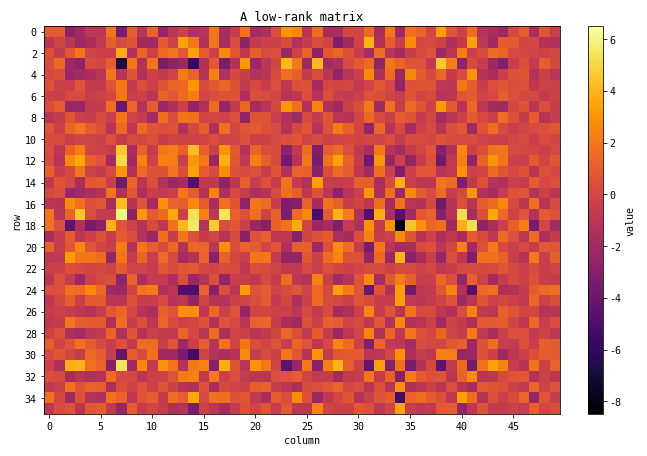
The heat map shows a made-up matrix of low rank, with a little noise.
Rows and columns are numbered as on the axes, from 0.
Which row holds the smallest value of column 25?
3
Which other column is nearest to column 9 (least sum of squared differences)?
15
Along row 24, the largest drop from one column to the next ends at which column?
35
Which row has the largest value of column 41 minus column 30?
18
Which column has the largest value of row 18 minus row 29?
41
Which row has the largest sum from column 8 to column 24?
17
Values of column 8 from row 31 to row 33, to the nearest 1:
-2 0 0
